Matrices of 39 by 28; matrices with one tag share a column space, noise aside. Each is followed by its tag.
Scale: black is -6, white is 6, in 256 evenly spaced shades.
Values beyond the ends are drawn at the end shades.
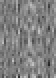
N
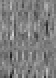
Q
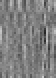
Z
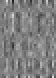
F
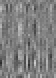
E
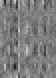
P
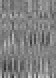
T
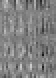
P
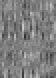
Q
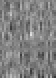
Q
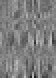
T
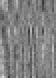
Z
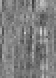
Z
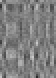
E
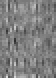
N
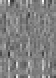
F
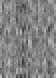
N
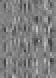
N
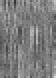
Z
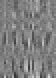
T
